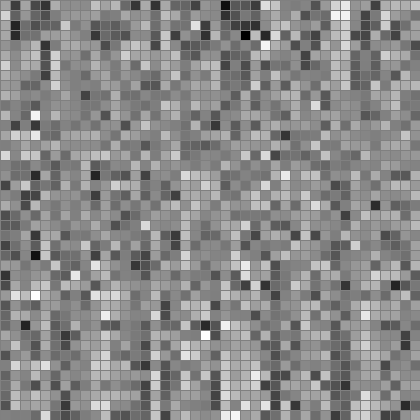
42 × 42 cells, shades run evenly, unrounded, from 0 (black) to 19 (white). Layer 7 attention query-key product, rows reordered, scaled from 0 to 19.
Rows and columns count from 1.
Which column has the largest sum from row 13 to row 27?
19
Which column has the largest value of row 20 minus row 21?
38
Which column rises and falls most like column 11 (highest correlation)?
37
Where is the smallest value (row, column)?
4, 25
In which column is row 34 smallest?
7
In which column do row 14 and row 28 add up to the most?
8
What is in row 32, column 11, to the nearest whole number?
18
